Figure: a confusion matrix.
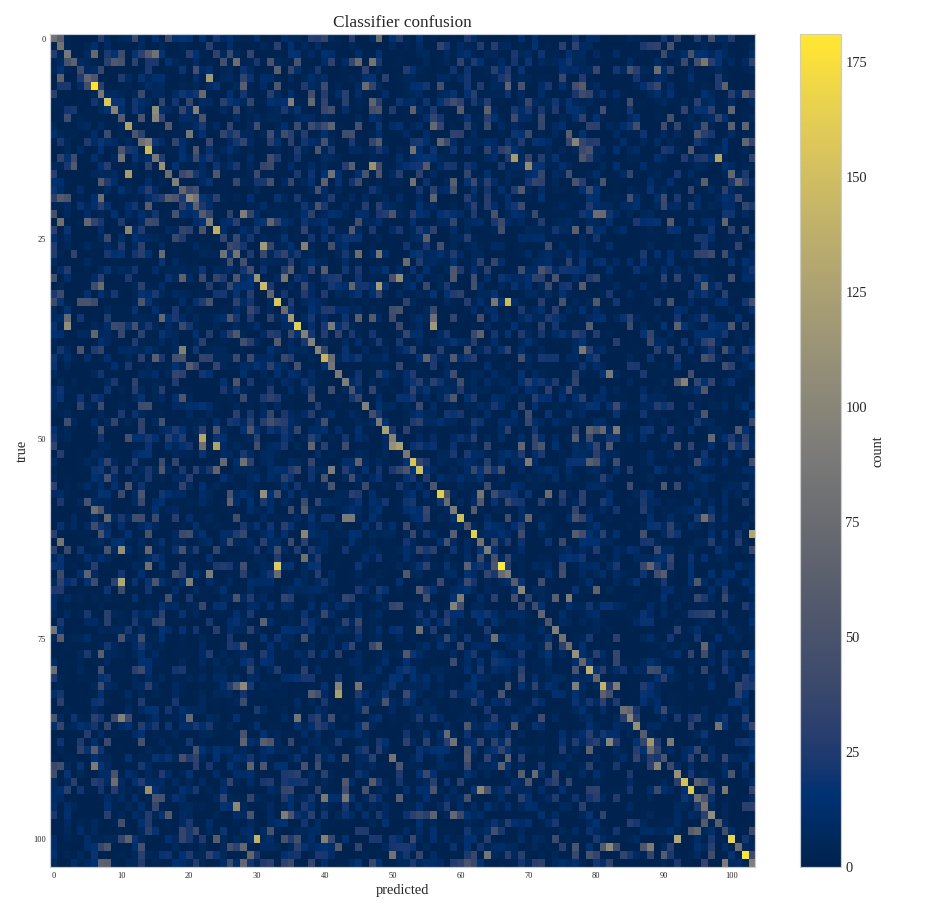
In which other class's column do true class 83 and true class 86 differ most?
98
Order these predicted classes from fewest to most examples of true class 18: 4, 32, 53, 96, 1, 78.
4, 1, 78, 32, 96, 53
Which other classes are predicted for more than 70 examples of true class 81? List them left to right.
28, 42, 45, 77, 83
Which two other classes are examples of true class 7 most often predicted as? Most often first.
22, 102
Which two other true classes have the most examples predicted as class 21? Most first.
9, 20
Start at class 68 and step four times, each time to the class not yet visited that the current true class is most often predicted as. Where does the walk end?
96
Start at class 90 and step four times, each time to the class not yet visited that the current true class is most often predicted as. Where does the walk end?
52
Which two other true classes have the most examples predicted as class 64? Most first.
102, 9
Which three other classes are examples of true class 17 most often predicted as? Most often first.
11, 41, 100
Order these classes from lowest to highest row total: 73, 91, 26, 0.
73, 26, 0, 91
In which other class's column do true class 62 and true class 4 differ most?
103
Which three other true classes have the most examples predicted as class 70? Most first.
16, 53, 60
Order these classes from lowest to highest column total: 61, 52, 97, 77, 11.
11, 52, 97, 61, 77
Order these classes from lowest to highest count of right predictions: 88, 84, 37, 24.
84, 37, 88, 24
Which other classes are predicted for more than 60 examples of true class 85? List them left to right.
10, 20, 36
